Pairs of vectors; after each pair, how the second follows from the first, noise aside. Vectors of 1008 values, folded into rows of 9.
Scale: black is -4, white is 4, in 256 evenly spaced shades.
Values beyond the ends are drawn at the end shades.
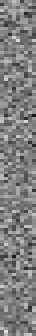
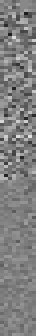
partly zeroed.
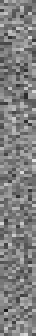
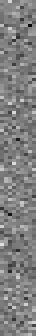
reversed, partly zeroed.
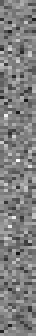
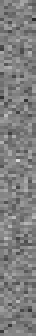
shrunk.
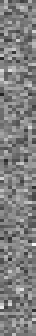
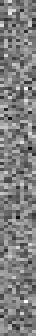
wrapped around.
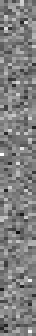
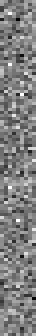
wrapped around.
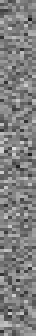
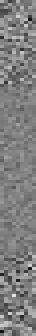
partly zeroed.
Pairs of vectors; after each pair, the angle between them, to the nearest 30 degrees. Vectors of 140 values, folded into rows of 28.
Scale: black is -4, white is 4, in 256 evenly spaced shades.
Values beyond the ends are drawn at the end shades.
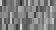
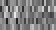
90 degrees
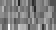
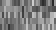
90 degrees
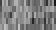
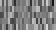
120 degrees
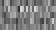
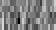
90 degrees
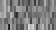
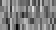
60 degrees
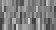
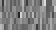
120 degrees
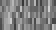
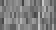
60 degrees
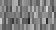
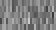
150 degrees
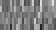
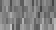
150 degrees
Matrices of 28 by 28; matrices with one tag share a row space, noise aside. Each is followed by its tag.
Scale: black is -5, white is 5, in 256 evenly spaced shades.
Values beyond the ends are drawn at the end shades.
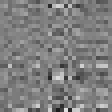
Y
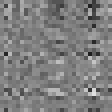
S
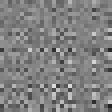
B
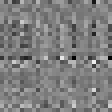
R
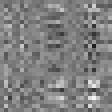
S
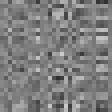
Y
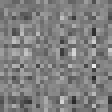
R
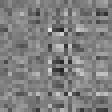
Y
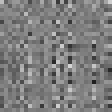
B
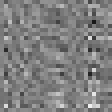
S
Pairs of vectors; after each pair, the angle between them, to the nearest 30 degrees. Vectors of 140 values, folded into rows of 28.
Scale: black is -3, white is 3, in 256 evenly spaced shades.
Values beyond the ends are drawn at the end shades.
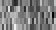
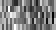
30 degrees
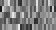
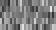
120 degrees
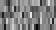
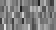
120 degrees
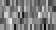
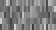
150 degrees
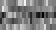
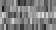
150 degrees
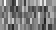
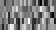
120 degrees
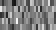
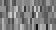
60 degrees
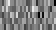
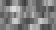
90 degrees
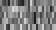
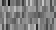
60 degrees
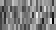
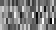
150 degrees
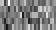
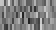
30 degrees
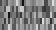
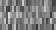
150 degrees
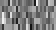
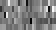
90 degrees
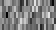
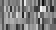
90 degrees
